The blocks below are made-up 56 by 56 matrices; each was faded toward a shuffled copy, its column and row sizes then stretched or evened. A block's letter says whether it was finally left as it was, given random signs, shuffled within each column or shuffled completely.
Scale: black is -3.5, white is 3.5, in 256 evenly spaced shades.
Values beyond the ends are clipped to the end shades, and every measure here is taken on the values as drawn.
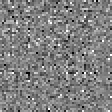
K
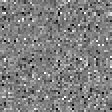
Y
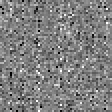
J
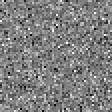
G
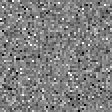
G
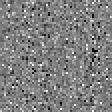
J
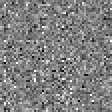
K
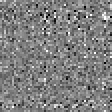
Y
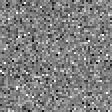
G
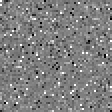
G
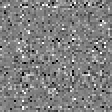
Y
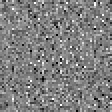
J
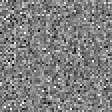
J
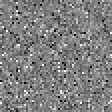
J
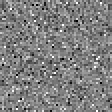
G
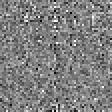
K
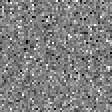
G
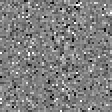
J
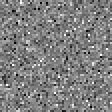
G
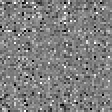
K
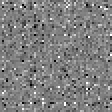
K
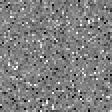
G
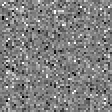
J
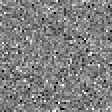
G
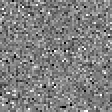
G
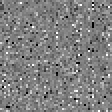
J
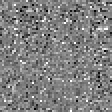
K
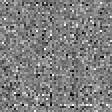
K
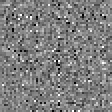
K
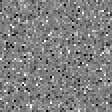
G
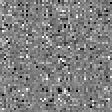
Y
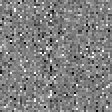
J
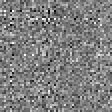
Y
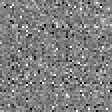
Y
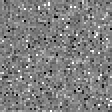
G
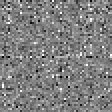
Y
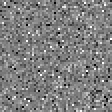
G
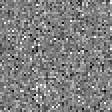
J
